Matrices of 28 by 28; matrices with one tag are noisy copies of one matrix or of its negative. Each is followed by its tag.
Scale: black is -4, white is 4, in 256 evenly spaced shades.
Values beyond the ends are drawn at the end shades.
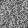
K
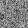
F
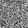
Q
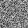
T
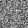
F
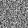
F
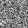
Q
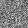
K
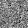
Q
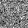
Q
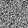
K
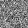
T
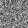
K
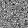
T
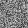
F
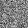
F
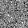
F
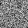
K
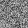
T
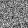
T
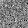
K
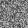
T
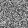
Q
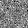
F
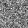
Q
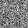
Q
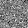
K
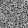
K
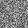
F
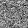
Q
